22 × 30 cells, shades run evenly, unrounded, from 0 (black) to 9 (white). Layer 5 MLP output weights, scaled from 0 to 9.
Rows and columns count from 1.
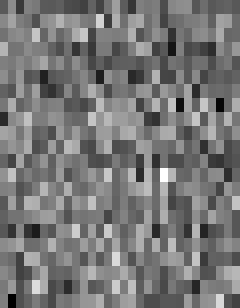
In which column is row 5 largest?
6
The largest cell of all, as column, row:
21, 13
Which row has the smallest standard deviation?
5
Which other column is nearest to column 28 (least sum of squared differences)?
11
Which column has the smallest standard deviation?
16
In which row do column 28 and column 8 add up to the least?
8
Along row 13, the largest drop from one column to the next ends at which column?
18
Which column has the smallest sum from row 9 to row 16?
20
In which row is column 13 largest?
2
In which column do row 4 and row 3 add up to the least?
22
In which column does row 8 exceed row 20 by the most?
26
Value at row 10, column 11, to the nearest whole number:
4
